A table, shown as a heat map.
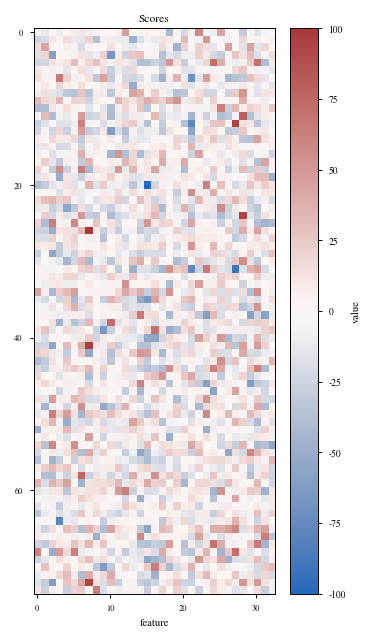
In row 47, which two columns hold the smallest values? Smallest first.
24, 14
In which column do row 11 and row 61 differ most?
28
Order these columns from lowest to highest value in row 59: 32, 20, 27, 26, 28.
20, 32, 28, 27, 26
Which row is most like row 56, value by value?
29
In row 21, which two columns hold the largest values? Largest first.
21, 24
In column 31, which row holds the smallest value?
37
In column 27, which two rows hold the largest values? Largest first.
12, 68
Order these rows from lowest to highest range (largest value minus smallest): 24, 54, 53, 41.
53, 54, 24, 41
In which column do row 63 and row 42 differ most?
14
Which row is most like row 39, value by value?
70
